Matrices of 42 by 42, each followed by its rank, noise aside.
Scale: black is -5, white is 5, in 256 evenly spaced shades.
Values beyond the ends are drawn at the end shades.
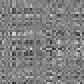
three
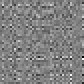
three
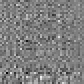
five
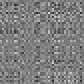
three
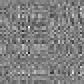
three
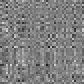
three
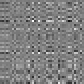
two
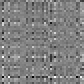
two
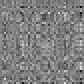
three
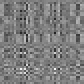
two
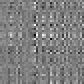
two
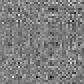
five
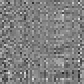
four
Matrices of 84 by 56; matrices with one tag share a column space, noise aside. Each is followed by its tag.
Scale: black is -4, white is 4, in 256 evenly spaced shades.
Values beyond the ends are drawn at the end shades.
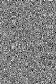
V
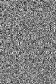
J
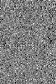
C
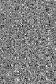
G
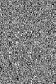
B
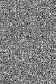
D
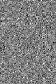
V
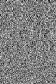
V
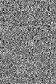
J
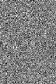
V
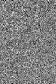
J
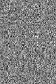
B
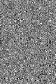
G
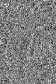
C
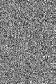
V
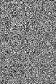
J
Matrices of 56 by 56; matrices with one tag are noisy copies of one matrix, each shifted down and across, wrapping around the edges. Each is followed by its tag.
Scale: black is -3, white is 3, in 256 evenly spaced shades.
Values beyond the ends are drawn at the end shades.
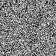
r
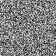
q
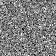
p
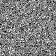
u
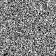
u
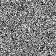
r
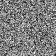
q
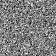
r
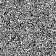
r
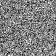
u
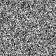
r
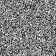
q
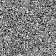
u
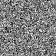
r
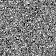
r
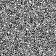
u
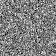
p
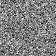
q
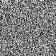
p
